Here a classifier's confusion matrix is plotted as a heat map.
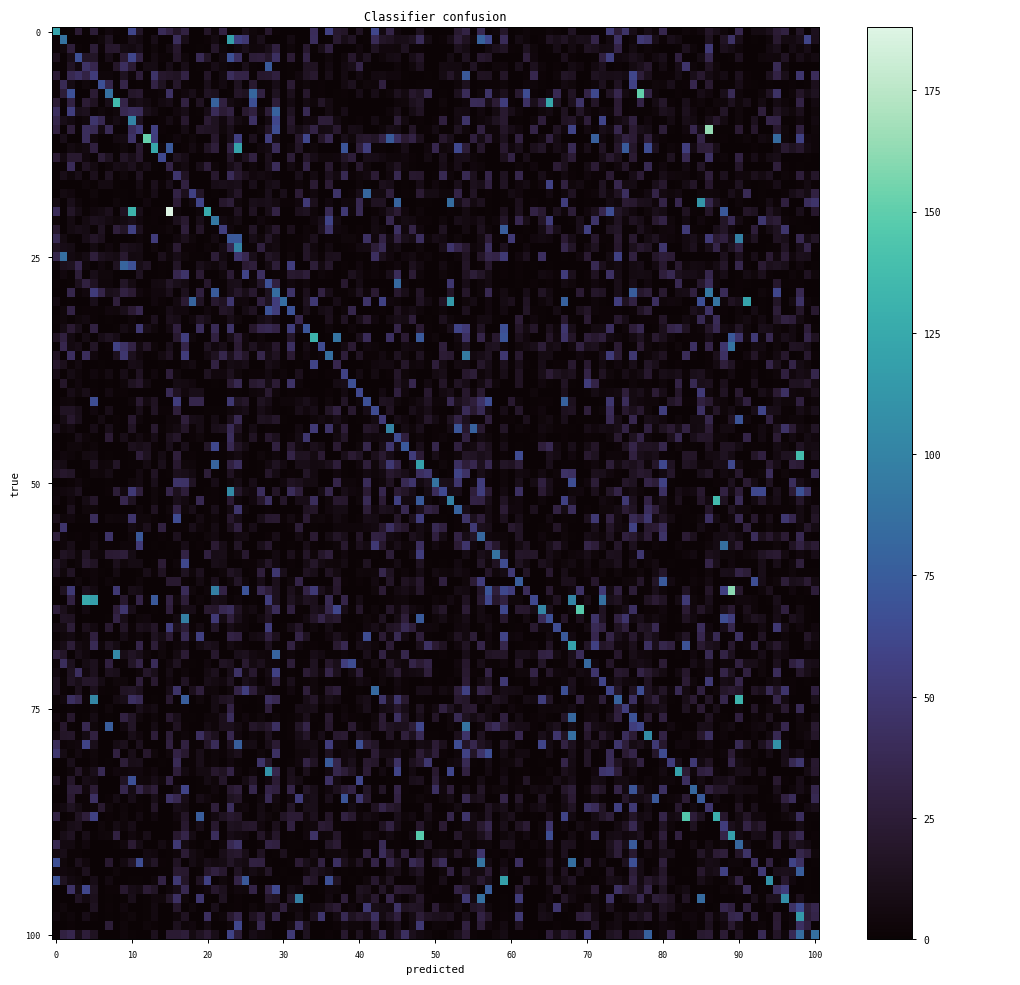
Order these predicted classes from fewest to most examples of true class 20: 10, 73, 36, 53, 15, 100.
53, 100, 36, 73, 10, 15
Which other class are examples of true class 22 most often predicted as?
59
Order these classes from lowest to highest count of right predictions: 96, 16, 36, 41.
16, 41, 36, 96
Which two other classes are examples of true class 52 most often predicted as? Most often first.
87, 48
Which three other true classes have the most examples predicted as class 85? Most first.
19, 96, 30
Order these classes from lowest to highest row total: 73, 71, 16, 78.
16, 71, 78, 73
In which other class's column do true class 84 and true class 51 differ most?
23
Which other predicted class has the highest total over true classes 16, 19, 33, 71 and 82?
45
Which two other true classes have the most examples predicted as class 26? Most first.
7, 8
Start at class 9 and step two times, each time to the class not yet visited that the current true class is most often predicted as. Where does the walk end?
86
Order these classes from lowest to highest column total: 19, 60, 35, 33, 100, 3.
60, 35, 3, 19, 100, 33
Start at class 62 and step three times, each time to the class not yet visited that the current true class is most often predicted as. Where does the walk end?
21
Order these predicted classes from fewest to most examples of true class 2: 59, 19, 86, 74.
19, 59, 74, 86
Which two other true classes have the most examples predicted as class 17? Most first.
65, 74
